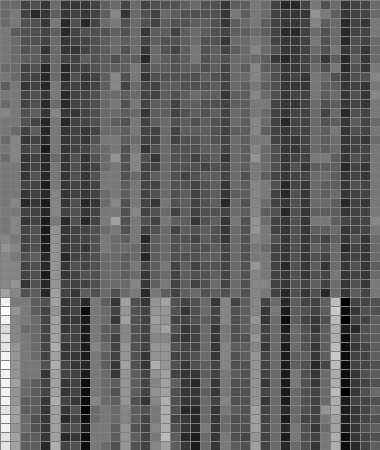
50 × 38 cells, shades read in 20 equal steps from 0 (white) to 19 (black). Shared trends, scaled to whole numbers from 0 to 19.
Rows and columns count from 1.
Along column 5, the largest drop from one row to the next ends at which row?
34
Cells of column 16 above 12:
17
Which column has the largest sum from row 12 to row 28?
5
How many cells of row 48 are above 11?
22
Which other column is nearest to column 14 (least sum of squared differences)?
38
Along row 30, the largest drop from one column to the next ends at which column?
6
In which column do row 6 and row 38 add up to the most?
35
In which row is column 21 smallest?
48
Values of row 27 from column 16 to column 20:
12 11 13 13 14
